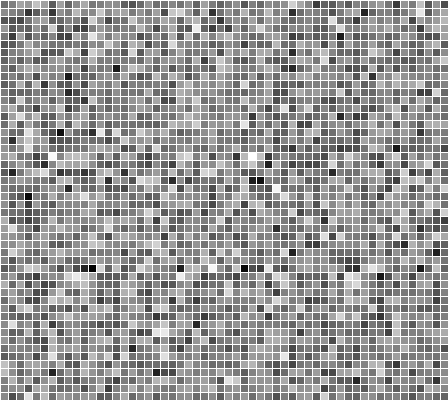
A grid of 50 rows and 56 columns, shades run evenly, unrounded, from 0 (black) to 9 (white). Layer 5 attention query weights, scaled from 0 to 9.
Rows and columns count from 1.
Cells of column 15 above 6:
3
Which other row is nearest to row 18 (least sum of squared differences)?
50
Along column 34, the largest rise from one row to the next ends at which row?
22
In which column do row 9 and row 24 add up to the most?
35
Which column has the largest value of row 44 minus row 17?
8
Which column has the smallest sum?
37
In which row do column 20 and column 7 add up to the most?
42
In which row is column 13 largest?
17
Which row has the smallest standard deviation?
33
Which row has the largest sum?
20
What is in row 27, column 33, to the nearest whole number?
6
